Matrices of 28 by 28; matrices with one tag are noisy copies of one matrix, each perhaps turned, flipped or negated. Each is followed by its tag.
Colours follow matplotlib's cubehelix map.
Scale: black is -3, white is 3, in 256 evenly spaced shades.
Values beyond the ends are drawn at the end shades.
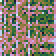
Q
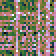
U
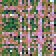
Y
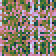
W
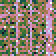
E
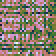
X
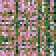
U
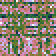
Y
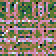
Y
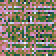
X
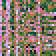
U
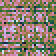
X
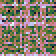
W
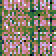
W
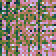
U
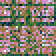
W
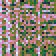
U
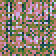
X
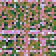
W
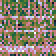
E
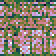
Q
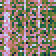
E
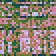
Q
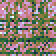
Y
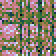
Y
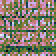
E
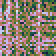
U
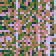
U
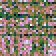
Y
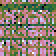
E
